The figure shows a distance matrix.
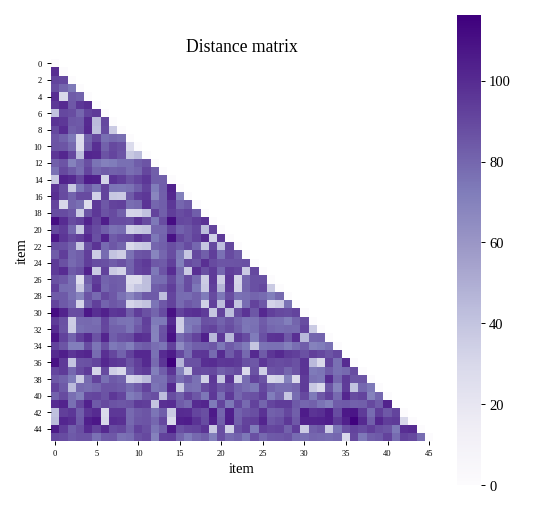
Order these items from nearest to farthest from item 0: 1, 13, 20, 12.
13, 12, 20, 1
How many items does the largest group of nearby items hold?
11
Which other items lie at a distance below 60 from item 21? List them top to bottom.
19, 30, 33, 44
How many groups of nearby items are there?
10
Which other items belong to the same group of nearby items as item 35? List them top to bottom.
45
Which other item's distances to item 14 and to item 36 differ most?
43
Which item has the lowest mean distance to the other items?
9
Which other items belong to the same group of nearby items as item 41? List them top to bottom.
12
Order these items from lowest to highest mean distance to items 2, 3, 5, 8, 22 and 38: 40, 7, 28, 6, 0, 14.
7, 28, 40, 6, 0, 14
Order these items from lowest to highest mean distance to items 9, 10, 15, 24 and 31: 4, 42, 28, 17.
28, 17, 4, 42
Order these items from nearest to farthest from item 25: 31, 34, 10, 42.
34, 31, 10, 42
